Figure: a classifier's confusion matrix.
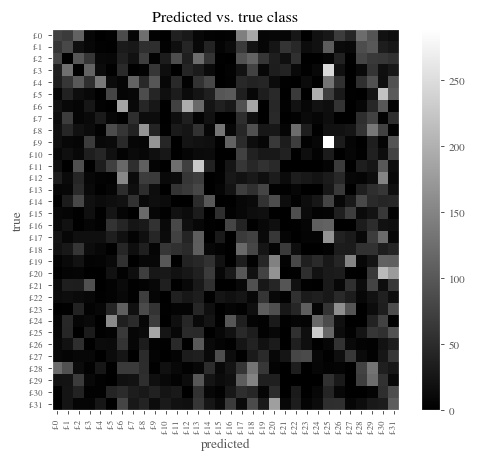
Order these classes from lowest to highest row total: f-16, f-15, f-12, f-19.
f-15, f-16, f-12, f-19
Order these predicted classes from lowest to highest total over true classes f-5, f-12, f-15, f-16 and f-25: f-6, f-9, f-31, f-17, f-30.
f-17, f-31, f-6, f-9, f-30
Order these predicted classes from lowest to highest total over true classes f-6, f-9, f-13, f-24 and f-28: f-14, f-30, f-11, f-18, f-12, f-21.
f-21, f-14, f-11, f-30, f-12, f-18
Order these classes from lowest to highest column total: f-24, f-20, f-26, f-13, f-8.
f-24, f-26, f-20, f-8, f-13
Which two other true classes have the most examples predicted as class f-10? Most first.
f-19, f-18
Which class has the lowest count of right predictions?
f-10
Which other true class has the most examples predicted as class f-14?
f-4
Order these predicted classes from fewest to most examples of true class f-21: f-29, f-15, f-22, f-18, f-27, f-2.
f-15, f-22, f-2, f-27, f-29, f-18
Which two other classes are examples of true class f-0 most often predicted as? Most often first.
f-18, f-17
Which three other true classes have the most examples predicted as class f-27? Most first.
f-19, f-23, f-15
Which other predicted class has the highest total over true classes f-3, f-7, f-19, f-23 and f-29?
f-25
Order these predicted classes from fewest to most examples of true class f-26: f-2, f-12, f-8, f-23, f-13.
f-12, f-23, f-8, f-2, f-13
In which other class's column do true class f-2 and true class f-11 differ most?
f-13
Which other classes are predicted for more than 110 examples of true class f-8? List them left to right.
f-15, f-22, f-29
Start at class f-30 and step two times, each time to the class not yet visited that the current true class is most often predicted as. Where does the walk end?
f-20
